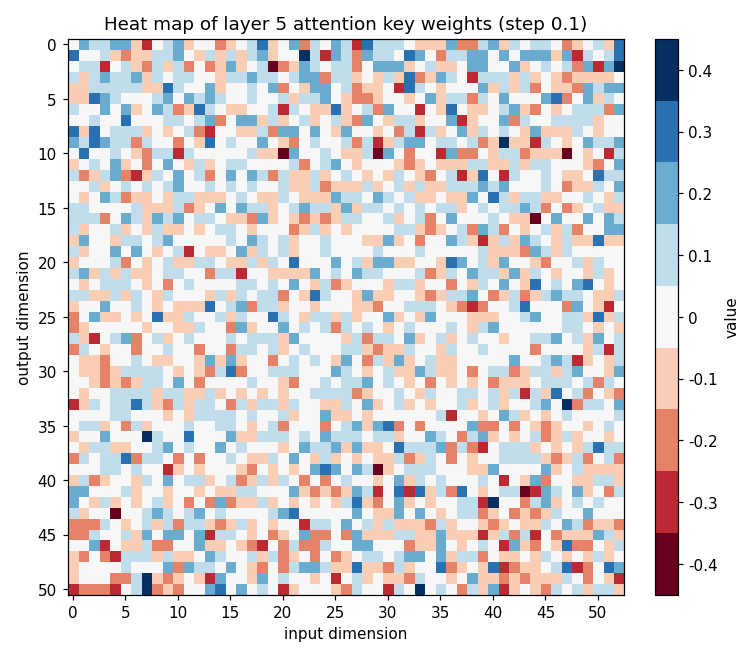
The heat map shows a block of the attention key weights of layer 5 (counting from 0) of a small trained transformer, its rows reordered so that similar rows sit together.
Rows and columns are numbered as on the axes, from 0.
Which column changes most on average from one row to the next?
44
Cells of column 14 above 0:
16
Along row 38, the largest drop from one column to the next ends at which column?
6
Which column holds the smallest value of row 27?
2
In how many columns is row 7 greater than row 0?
23
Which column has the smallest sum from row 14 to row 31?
51
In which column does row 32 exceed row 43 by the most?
4
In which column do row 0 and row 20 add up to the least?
7
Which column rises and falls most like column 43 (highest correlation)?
32
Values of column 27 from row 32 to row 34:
-0.2 0 0
